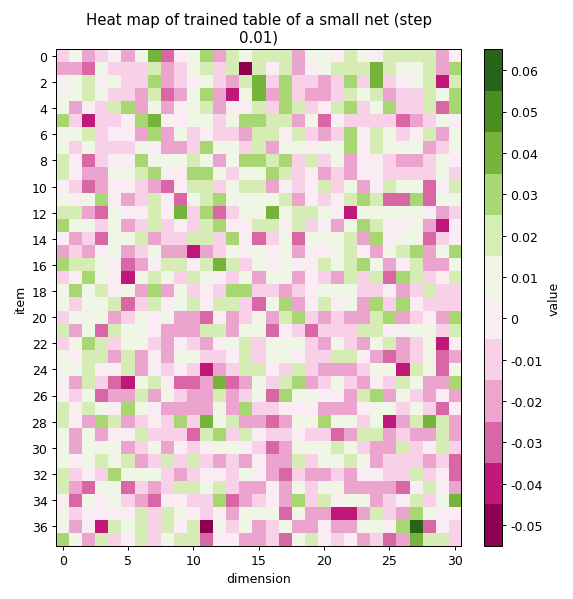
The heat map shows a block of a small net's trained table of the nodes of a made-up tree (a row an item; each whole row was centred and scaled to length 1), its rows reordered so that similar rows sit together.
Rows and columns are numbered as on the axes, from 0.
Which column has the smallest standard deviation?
19
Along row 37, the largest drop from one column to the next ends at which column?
11
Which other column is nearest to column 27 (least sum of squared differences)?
4
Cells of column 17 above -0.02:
29
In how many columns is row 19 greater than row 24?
19
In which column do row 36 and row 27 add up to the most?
27
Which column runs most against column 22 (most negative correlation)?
6
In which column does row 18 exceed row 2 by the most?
13
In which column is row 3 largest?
15
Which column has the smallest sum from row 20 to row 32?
16
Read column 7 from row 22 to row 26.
-0.01 0 0 0.02 -0.02
